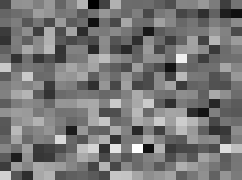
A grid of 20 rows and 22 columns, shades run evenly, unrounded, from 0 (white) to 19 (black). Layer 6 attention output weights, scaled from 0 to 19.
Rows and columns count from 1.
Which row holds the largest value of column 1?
5
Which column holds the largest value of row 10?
9
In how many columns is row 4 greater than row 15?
12
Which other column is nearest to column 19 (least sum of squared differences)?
18
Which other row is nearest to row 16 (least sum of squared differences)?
19
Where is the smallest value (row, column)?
17, 13
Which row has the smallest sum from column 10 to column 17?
14
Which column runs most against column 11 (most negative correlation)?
10
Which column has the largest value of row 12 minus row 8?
1
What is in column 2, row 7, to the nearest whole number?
15
